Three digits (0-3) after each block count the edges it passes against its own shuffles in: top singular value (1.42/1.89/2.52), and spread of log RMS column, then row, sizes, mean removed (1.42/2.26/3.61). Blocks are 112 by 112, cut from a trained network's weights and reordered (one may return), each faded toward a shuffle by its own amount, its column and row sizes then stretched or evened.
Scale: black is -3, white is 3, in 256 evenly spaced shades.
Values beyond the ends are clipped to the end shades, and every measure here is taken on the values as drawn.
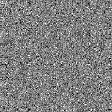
2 1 1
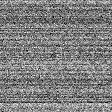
3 0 1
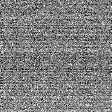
2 2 0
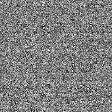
0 2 1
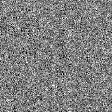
1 1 1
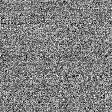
0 0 1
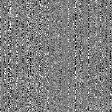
1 3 0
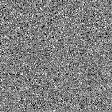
1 0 1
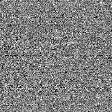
0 1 2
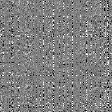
1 3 2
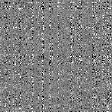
0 3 2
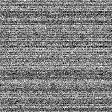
3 1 1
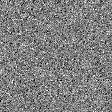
0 0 1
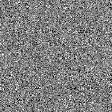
0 1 2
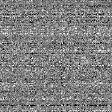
2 2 2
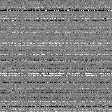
3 1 3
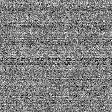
2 1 1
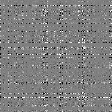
2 3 3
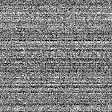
3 1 2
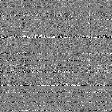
1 1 3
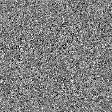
0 1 1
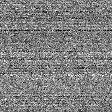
2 0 2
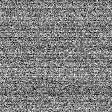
2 1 0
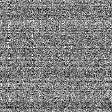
2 2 0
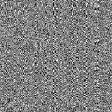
3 2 0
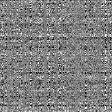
2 3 1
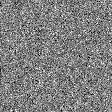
0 0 0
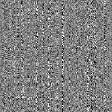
2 3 1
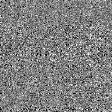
1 1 2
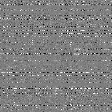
1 1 3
